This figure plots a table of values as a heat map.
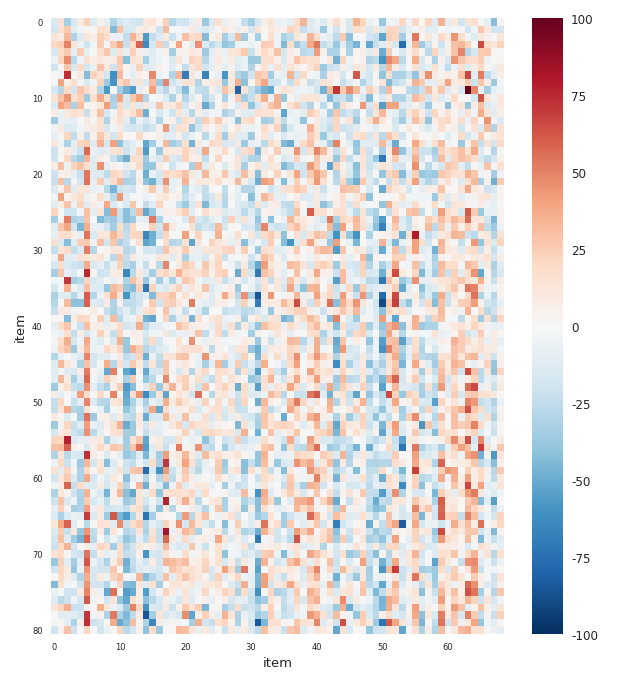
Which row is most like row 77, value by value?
2
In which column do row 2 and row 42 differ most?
36
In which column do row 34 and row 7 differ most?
20
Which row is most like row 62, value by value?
74
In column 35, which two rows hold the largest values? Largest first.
37, 53
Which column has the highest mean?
5
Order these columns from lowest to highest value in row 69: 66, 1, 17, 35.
35, 66, 1, 17
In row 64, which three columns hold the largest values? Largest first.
59, 55, 5
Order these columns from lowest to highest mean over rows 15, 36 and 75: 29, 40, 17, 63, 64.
17, 29, 63, 40, 64
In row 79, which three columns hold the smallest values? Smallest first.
31, 50, 15
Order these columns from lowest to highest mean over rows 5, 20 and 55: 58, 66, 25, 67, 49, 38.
58, 49, 67, 66, 38, 25
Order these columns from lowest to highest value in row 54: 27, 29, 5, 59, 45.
45, 27, 59, 29, 5
